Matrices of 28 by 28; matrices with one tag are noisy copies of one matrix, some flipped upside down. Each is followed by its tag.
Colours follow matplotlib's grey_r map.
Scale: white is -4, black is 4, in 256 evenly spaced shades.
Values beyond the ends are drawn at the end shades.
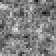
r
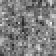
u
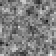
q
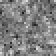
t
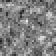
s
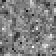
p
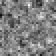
s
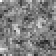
r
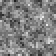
s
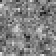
r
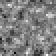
s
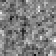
u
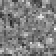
s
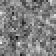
u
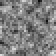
q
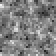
r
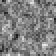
p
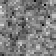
u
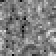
u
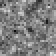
q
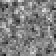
p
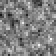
s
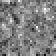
p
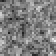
u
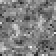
r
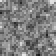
q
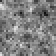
r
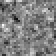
p
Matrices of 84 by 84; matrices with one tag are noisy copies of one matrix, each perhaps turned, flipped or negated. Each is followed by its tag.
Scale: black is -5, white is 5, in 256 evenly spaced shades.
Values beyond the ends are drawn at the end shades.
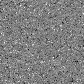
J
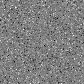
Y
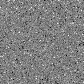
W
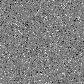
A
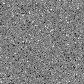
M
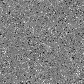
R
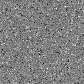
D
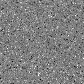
D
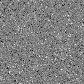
Y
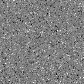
J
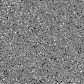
R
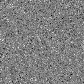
R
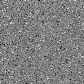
W
